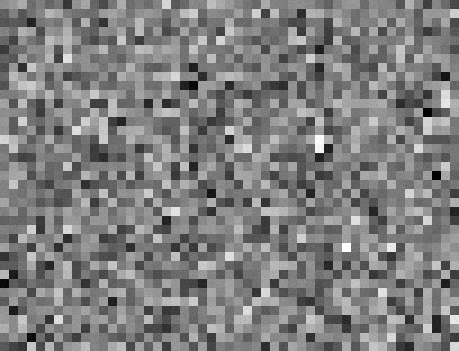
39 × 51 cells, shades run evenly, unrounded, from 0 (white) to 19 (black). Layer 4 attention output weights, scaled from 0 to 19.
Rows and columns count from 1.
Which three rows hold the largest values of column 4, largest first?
38, 3, 28
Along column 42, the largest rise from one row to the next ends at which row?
31
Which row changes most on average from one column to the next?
39
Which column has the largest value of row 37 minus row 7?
49
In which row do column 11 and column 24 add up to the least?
30
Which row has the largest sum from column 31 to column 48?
18
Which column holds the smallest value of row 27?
34
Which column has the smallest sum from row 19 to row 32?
46
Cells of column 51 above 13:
8
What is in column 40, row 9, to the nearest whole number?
12
